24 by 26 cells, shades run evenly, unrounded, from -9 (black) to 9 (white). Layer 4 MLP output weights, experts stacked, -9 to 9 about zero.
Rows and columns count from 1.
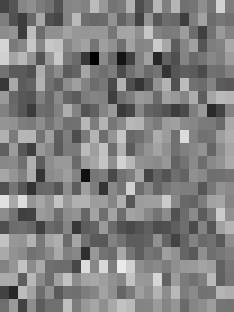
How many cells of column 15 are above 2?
10
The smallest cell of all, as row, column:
5, 11
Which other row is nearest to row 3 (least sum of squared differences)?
13
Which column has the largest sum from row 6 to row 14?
26
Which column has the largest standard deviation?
14
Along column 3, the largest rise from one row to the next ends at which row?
16
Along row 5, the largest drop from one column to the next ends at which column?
18
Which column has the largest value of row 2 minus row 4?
23
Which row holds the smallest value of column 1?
7
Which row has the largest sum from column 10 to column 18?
21
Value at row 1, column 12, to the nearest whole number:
2
